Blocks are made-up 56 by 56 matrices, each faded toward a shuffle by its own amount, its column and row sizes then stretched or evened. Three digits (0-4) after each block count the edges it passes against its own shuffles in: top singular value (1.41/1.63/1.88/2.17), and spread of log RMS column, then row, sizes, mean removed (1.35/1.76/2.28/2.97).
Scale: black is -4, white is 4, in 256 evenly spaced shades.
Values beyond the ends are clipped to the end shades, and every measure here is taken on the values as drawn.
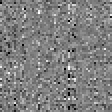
2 3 0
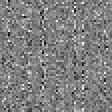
3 3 0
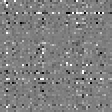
3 2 3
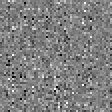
0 3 1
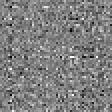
3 2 3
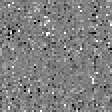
0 2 1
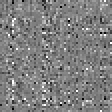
3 3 1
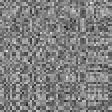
4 1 0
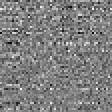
3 1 3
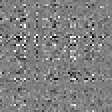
4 3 3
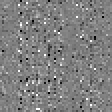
1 3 0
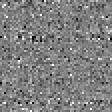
1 1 2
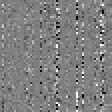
1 4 0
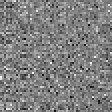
4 0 1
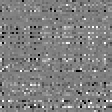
4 1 4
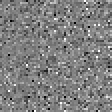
2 2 0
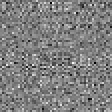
4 0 2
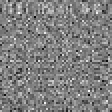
4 1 1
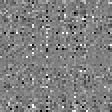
2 2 3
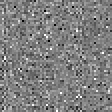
3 1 0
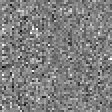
1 3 0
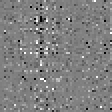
3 3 2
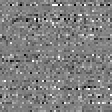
1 0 4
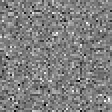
3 0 0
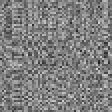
4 1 1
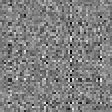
4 3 2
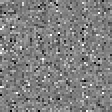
0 2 0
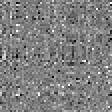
3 1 1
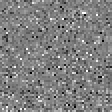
2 0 1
